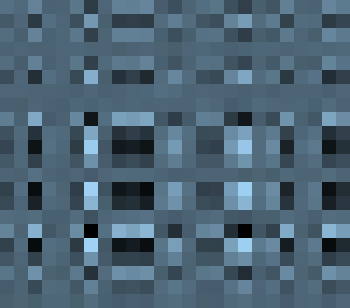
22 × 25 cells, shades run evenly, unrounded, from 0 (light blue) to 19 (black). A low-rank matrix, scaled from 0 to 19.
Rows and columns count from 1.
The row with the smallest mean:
17
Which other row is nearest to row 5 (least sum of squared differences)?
3
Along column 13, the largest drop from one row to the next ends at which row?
18
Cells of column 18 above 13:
5
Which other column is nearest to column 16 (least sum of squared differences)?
15
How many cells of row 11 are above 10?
12
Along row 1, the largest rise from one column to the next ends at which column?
7
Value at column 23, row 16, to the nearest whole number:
10
